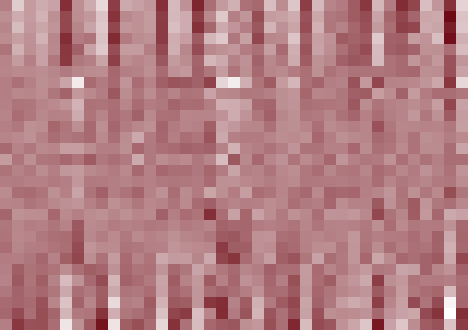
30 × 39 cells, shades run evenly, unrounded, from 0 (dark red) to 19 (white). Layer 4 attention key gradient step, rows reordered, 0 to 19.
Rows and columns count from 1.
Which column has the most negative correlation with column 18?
29
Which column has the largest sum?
39
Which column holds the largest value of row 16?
20
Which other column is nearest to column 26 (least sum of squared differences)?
34
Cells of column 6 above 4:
26
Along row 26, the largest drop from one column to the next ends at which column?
32
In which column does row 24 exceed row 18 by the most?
38
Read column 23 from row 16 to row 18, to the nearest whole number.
8 9 8
